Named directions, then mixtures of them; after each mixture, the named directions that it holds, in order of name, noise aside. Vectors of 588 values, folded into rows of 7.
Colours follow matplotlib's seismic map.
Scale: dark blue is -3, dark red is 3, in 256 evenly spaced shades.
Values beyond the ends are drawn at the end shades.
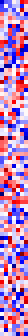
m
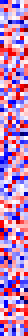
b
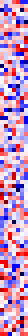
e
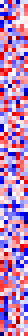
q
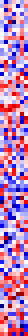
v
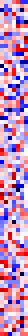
e.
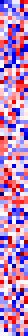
m.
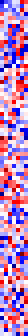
m.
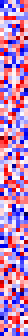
m, q.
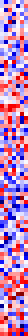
v.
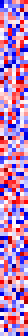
m.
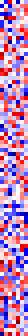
q.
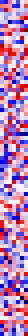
b.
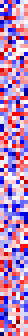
q.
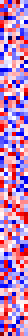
e, q.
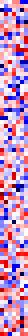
e.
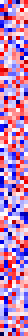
e, q.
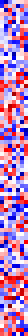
m, v.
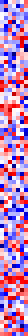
m, v.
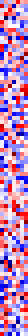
b, q.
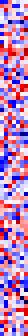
b.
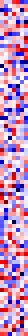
e.
